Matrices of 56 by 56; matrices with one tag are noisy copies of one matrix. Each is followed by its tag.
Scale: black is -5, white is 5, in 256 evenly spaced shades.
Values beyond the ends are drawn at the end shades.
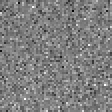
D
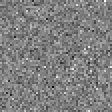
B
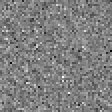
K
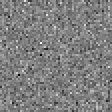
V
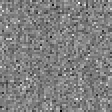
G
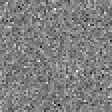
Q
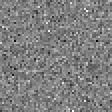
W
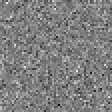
Q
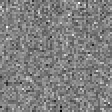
G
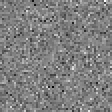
B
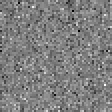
D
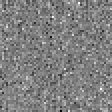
G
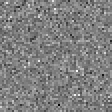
Q
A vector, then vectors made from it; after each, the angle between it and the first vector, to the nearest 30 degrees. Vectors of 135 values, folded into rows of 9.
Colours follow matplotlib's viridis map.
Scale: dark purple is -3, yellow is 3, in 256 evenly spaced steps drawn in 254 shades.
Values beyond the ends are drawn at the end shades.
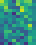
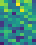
30 degrees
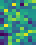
90 degrees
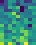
150 degrees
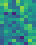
30 degrees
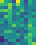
60 degrees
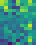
30 degrees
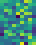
60 degrees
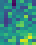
90 degrees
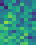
120 degrees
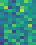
30 degrees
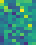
30 degrees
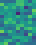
90 degrees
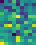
120 degrees
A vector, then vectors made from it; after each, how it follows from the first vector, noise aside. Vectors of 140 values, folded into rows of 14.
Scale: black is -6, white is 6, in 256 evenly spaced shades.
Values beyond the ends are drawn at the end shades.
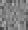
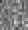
wrapped around, negated.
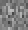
wrapped around, negated.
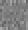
negated, shrunk.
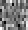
negated, scaled up.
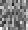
negated, scaled up.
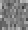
reversed, negated.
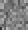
sign-scrambled.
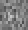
wrapped around, negated.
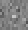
wrapped around, negated, partly zeroed.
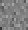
partly zeroed.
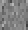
partly zeroed.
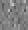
wrapped around, negated, partly zeroed.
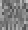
reversed, negated.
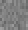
negated, shrunk.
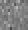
wrapped around, negated, partly zeroed.
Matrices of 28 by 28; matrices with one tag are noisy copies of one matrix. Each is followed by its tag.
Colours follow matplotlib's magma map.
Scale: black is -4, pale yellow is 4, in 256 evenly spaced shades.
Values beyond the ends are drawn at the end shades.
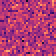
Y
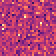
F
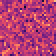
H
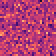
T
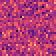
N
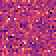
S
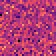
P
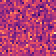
T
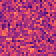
T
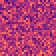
P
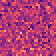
T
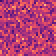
Y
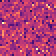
T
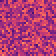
Y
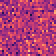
F
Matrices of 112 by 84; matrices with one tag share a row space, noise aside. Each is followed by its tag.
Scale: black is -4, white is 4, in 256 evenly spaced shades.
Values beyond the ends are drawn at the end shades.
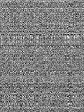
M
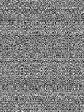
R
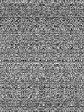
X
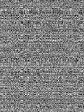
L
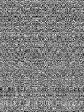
R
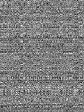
L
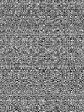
X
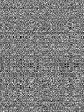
M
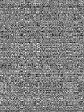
L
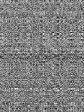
X
